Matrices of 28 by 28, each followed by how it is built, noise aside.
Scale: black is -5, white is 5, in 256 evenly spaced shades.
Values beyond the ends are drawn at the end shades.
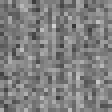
blocks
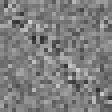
banded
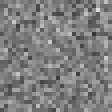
noise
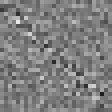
banded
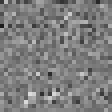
uneven rows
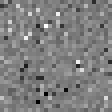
sparse
